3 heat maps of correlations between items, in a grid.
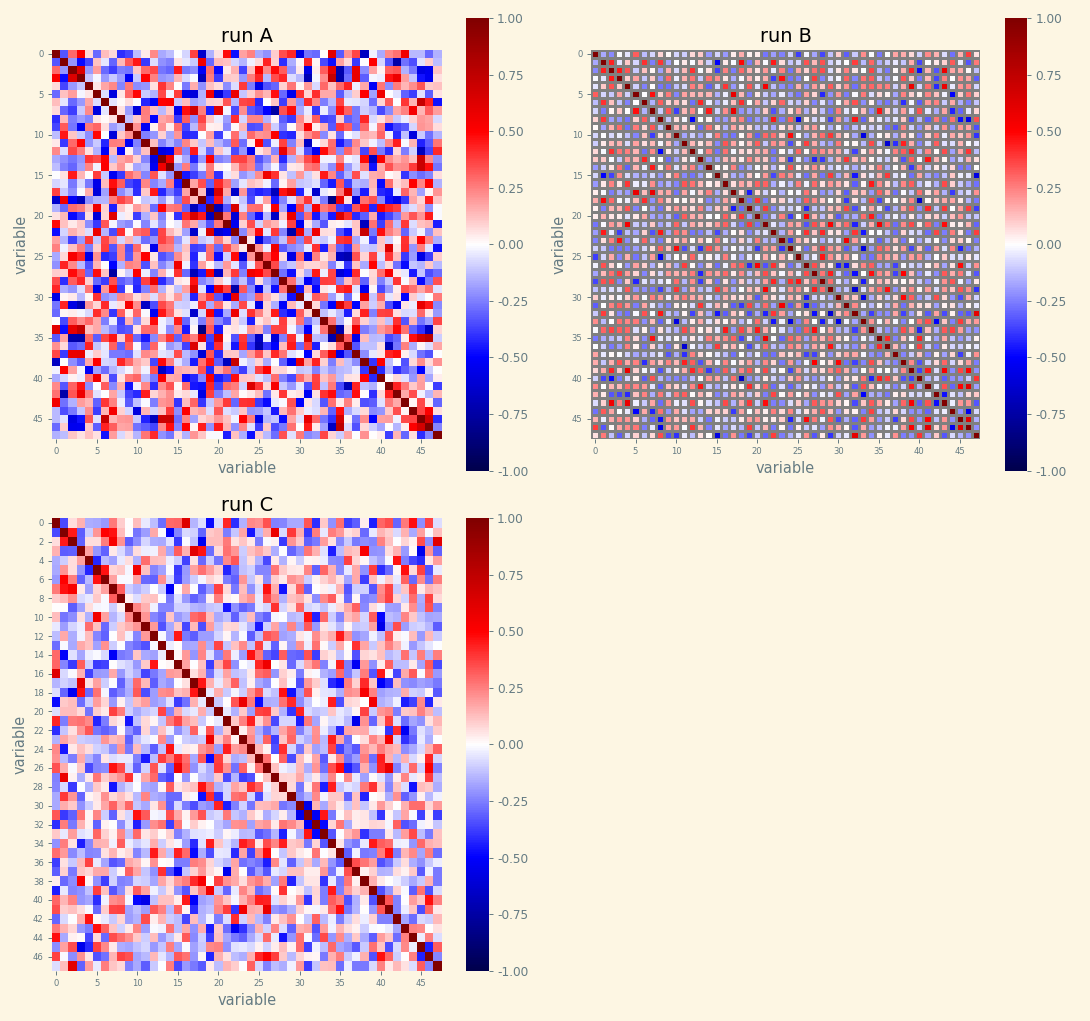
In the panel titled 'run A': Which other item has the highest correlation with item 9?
31
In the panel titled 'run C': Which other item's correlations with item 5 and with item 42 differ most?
4
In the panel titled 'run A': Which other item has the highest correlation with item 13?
45
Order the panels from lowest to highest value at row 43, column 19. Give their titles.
run C, run A, run B
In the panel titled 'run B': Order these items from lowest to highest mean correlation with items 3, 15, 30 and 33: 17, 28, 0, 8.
28, 8, 17, 0
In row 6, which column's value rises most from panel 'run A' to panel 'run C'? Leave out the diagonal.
47
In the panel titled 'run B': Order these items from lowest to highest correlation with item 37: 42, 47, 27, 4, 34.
27, 34, 4, 42, 47
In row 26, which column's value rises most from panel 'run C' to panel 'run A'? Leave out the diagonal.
39
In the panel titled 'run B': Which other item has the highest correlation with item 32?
47
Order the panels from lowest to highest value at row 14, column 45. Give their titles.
run B, run C, run A
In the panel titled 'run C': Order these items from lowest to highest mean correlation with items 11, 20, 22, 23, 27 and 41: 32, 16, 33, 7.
16, 33, 32, 7
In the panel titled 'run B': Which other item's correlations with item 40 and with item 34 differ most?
18
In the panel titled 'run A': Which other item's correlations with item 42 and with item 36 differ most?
41
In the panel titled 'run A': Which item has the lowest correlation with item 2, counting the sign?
35
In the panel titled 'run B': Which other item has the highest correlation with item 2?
43
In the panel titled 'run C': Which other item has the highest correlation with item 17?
3
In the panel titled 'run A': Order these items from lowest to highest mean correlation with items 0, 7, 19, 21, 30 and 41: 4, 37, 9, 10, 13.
9, 10, 4, 13, 37
